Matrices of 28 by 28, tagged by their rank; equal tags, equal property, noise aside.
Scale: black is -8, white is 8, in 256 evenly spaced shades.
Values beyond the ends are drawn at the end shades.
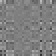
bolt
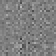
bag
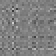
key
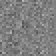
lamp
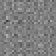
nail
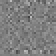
lamp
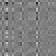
bolt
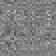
bag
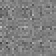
bag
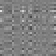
key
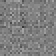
bag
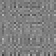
key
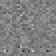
lamp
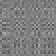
key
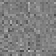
bag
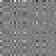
bolt
